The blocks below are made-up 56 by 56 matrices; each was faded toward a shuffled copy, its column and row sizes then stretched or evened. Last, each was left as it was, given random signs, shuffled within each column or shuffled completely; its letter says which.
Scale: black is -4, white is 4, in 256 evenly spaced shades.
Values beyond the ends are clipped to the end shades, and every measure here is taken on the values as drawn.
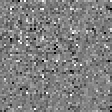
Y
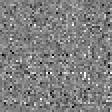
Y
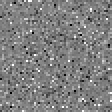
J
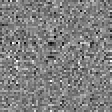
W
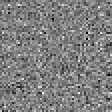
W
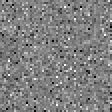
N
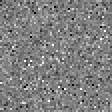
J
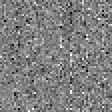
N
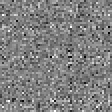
Y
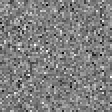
N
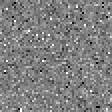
J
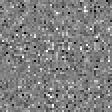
W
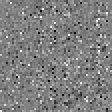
N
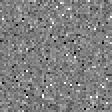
J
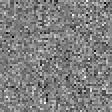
N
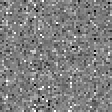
N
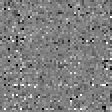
Y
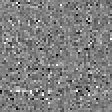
Y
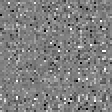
W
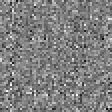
W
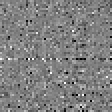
W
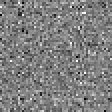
W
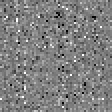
N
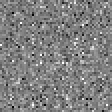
Y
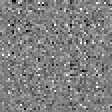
W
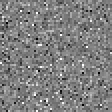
N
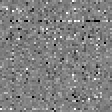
Y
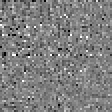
W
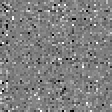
Y
